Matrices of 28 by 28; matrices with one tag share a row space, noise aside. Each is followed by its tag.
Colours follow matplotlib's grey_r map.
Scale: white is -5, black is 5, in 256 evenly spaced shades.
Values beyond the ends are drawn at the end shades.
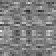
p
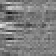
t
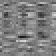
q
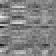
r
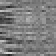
t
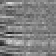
t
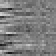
t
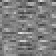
q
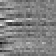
t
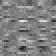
q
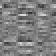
q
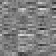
q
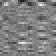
q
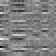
r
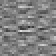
q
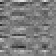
r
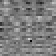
p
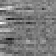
t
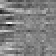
t
